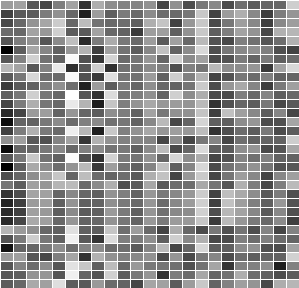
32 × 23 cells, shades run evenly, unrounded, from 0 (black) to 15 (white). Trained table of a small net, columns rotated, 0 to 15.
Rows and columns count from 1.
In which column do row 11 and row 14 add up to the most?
16
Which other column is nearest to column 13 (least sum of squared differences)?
20
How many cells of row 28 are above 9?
3
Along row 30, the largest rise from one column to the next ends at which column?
6
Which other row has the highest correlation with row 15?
12
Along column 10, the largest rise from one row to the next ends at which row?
22
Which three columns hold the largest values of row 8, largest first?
5, 23, 8
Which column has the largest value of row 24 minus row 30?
18
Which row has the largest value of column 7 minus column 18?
30
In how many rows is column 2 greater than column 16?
6
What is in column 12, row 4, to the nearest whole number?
9
